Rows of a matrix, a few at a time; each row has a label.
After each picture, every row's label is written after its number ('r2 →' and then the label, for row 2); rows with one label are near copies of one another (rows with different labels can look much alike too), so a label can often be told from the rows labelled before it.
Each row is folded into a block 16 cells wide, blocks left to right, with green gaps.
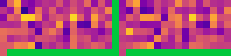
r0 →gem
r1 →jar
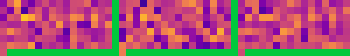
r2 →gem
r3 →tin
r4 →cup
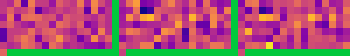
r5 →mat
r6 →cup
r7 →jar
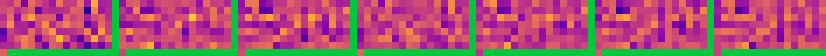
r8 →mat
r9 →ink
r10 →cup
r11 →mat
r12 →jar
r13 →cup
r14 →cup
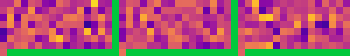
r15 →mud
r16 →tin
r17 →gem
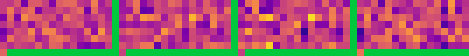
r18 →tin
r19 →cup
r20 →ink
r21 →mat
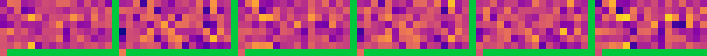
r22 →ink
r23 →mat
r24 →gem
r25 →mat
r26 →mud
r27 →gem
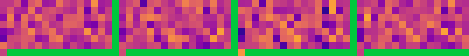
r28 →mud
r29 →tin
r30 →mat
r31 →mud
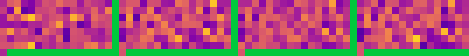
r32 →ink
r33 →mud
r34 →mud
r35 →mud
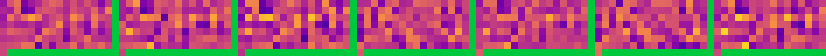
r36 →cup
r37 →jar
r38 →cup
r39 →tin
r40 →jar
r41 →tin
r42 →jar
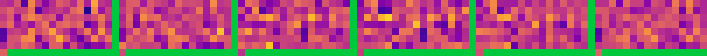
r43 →mat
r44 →tin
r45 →ink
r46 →cup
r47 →gem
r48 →mat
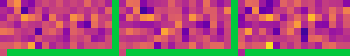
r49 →gem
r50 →cup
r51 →ink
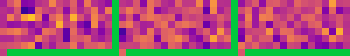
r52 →cup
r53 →mat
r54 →tin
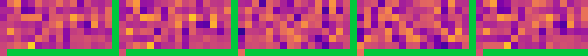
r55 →jar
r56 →jar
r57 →mat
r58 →tin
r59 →jar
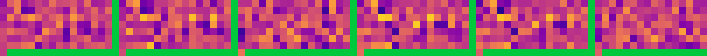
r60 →cup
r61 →jar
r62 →mat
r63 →gem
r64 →gem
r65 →mud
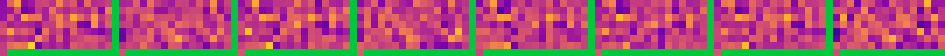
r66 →jar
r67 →mat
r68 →jar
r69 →tin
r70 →gem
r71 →jar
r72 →jar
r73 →mud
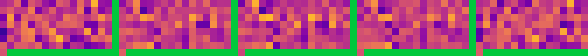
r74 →mud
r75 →gem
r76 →gem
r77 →gem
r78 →mud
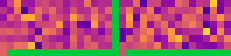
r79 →gem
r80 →mud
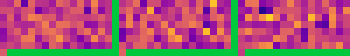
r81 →mat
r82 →mud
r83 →cup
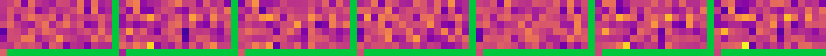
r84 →mat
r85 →ink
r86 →gem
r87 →mud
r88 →mat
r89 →jar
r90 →ink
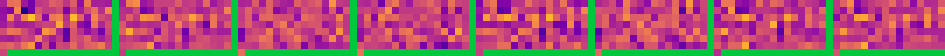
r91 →cup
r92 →jar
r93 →mat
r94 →tin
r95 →cup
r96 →mat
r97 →ink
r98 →jar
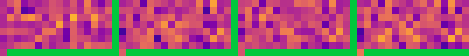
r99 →cup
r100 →mat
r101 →tin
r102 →mat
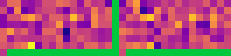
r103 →ink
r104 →gem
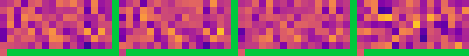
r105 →tin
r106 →tin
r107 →mat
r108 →cup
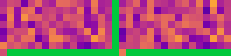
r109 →tin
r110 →mat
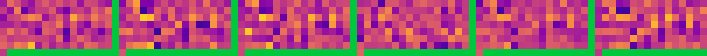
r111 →ink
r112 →gem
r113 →jar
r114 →tin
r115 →gem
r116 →cup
